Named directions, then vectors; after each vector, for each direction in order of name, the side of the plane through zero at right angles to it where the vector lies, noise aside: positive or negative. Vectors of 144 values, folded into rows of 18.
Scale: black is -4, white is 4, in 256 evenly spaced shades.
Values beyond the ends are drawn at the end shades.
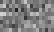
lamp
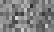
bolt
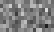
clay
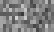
positive, negative, negative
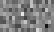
negative, positive, positive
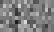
positive, positive, positive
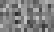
positive, positive, negative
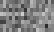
negative, positive, positive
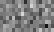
negative, positive, negative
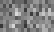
negative, negative, negative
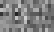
positive, positive, negative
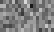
positive, negative, positive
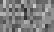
negative, positive, positive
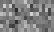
positive, positive, positive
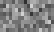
negative, positive, negative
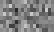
positive, positive, positive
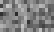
positive, positive, negative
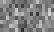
negative, negative, negative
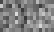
negative, negative, positive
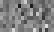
positive, negative, positive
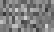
positive, negative, negative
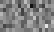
positive, negative, positive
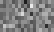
negative, positive, negative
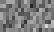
positive, negative, positive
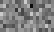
positive, negative, positive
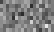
positive, negative, positive
